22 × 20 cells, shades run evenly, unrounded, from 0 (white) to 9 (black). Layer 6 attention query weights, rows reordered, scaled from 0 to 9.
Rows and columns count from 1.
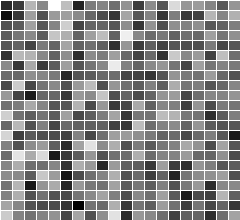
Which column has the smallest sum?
10
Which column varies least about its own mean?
13
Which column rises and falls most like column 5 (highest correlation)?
20
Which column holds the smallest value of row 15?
8
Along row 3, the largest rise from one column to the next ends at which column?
7
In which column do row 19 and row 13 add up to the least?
2
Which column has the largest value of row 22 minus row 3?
6
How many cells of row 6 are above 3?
16
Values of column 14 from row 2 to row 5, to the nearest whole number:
7 6 5 7
